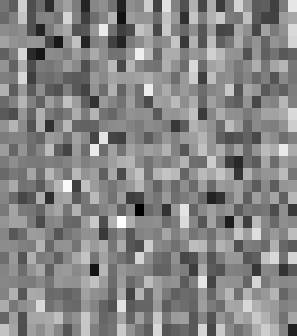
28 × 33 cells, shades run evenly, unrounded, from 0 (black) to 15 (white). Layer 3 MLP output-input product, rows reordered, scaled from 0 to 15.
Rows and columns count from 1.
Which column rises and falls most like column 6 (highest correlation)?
25
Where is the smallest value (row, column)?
18, 16
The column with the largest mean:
33
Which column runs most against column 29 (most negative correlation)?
12
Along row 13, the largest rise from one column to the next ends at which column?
11
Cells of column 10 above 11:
4
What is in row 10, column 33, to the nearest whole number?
13
